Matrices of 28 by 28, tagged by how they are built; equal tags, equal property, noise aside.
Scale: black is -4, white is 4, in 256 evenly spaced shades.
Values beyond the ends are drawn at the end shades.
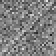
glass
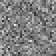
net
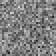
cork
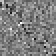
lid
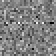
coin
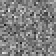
cork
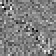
lid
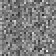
net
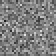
cork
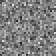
net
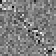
lid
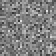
net
